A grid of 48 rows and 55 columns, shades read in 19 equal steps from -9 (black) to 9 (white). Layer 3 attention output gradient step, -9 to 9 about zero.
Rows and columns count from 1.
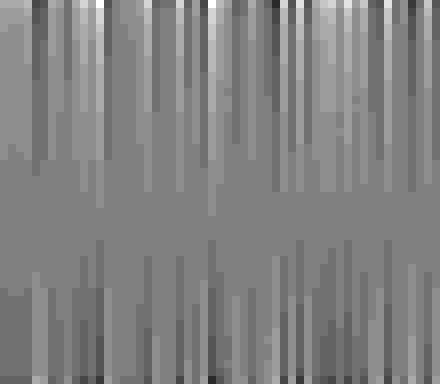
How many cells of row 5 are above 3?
4
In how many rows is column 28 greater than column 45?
20
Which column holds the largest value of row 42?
35
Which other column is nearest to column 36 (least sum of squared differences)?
11
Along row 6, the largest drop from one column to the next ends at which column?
14
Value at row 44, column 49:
-2
